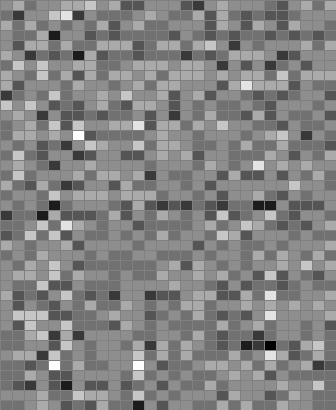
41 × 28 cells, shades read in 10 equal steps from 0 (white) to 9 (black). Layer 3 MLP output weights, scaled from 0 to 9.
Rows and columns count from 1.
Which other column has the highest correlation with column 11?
17
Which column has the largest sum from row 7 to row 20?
6
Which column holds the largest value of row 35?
23
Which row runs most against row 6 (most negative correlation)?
14
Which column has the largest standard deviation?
5
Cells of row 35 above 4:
16
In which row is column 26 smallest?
27
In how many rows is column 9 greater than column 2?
12
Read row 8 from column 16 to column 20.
3 3 4 3 4
